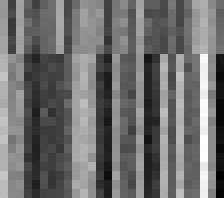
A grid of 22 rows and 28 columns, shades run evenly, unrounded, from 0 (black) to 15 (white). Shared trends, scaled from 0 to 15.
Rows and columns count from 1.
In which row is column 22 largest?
1
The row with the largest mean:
3
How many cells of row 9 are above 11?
3
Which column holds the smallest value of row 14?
28
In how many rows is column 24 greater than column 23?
6
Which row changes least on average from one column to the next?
4
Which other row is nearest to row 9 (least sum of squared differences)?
22
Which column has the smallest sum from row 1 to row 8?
14
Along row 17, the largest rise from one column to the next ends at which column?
26
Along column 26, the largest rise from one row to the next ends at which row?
7
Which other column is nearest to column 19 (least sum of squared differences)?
5
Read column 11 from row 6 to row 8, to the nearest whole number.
8 10 10
